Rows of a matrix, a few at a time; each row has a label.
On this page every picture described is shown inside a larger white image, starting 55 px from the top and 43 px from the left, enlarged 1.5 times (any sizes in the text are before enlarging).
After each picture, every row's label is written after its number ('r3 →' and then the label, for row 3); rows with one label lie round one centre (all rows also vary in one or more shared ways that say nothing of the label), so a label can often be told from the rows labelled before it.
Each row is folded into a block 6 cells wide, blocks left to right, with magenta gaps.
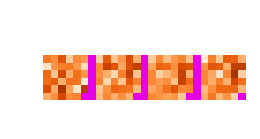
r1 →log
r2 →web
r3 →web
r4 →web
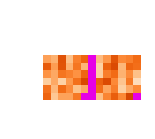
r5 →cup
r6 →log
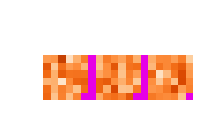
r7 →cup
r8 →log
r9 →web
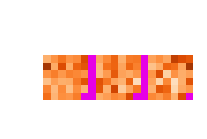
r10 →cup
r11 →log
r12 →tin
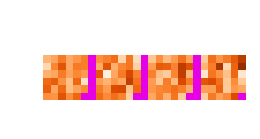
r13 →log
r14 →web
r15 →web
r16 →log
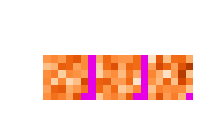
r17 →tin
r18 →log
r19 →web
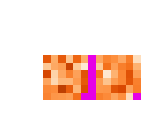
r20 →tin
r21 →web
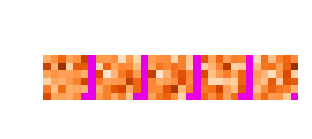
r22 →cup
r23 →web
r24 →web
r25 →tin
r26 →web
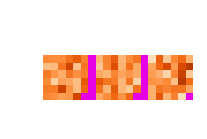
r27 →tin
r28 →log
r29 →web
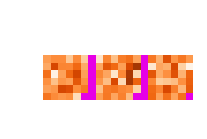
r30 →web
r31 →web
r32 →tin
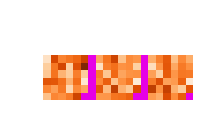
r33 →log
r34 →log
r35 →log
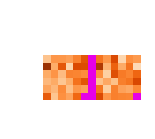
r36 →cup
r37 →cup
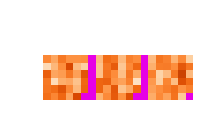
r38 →tin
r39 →log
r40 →web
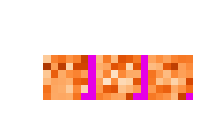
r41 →cup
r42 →tin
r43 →tin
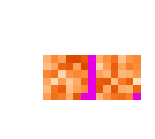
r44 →tin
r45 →log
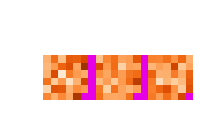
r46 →tin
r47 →cup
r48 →tin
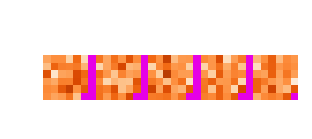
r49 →web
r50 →tin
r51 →log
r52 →log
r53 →log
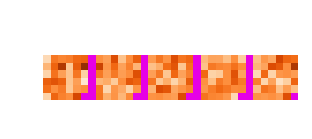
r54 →log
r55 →cup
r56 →tin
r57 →web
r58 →tin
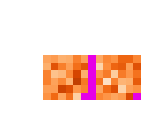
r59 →web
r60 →tin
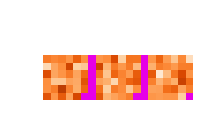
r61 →tin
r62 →cup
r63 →web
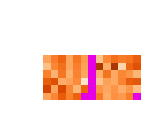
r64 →log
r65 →cup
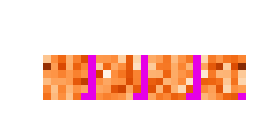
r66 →cup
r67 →web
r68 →log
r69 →log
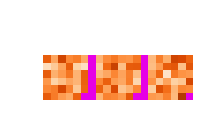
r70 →tin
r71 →log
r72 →tin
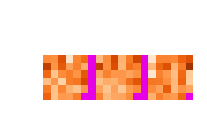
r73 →cup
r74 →cup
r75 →log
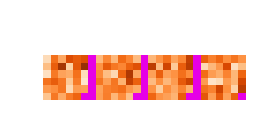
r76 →log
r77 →web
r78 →cup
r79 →tin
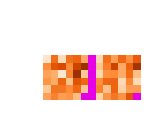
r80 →web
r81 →log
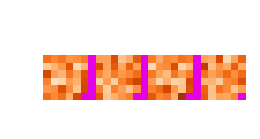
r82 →tin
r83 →cup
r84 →tin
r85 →cup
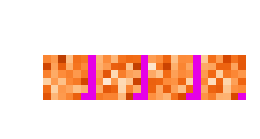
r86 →cup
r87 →tin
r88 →log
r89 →tin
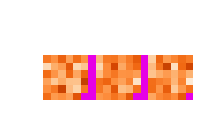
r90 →tin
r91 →log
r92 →log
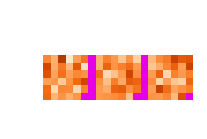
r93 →cup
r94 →web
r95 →tin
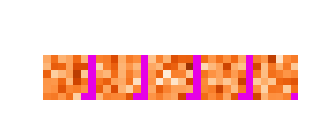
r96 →web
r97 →log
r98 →tin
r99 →tin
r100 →cup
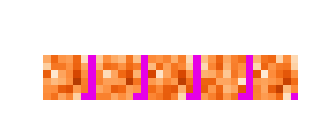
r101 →web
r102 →web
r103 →web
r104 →log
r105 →web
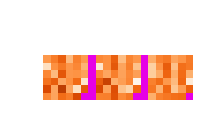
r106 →log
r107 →log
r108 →log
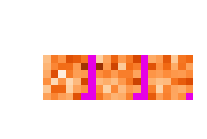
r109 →tin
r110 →cup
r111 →cup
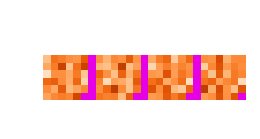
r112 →log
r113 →tin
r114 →log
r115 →log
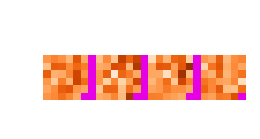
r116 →web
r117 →tin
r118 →web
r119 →log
